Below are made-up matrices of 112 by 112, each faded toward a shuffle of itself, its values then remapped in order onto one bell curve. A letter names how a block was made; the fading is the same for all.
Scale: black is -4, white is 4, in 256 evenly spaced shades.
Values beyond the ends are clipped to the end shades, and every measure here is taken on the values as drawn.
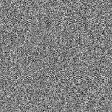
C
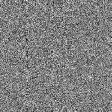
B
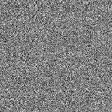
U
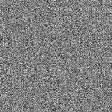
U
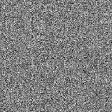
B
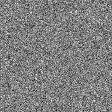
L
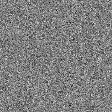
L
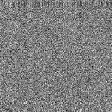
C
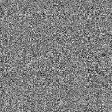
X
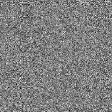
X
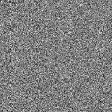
B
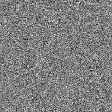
B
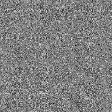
X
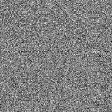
C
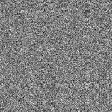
U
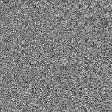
C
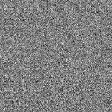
C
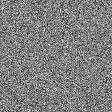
L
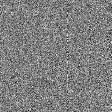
L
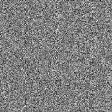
B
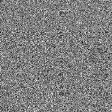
X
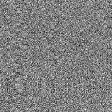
C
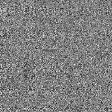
X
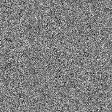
L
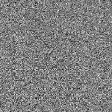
X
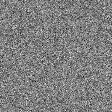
L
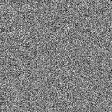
B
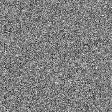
L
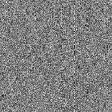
B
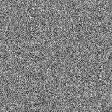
U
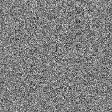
B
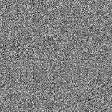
B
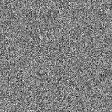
B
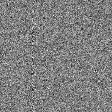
L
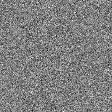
L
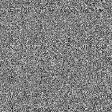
X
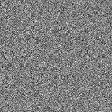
U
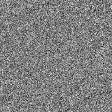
L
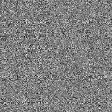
X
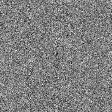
L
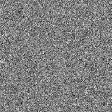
U
